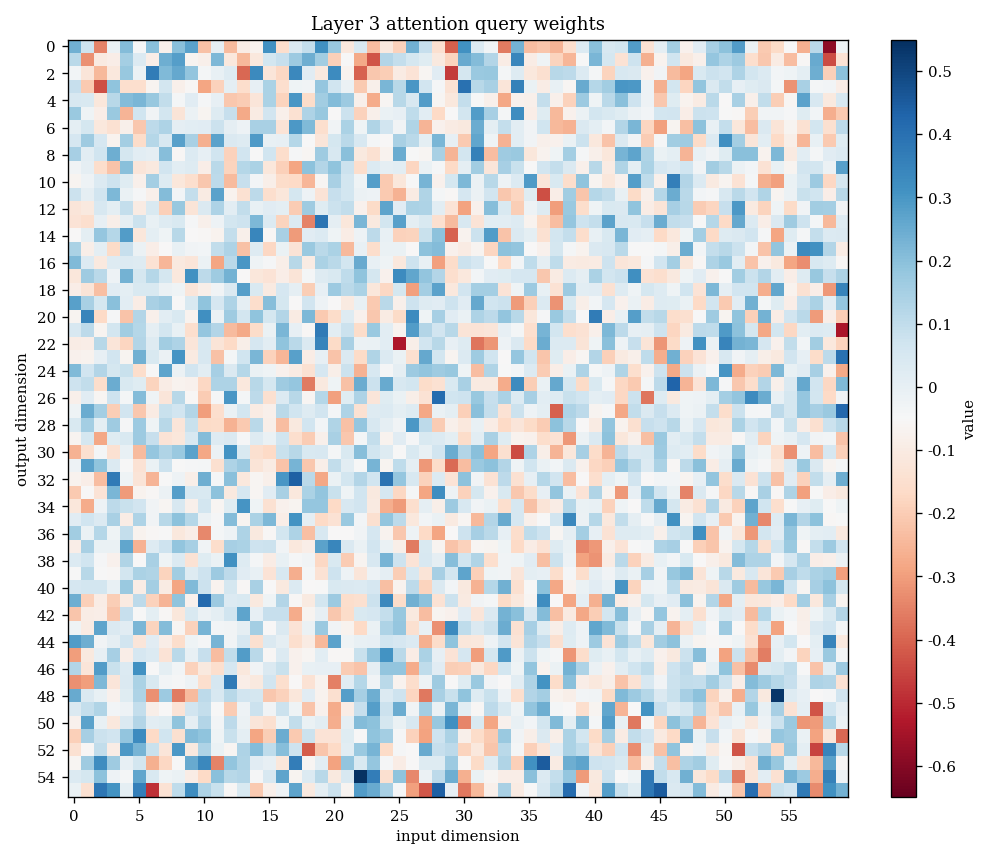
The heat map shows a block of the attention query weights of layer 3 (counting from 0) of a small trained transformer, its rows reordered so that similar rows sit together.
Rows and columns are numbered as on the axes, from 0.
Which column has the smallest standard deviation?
15
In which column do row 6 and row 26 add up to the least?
44
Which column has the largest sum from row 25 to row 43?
12
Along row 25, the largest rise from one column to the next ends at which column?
34
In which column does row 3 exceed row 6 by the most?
30
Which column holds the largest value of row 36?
48
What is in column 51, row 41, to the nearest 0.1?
0
